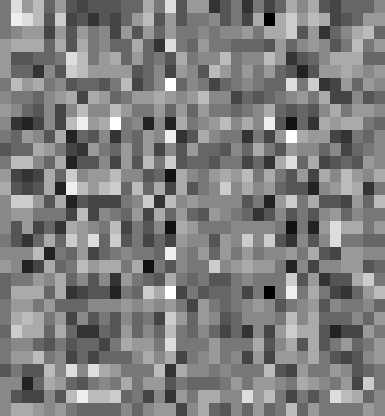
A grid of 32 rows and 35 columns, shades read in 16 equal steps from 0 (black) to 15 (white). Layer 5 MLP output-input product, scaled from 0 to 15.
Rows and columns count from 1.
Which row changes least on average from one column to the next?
24
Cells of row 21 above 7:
20
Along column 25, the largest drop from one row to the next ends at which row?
11
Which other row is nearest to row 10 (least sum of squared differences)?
31
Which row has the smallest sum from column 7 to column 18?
2
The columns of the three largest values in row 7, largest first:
16, 27, 29
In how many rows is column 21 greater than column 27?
13
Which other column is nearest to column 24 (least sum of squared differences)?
22
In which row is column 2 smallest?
10
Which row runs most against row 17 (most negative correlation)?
12
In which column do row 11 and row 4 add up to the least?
7
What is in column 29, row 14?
4
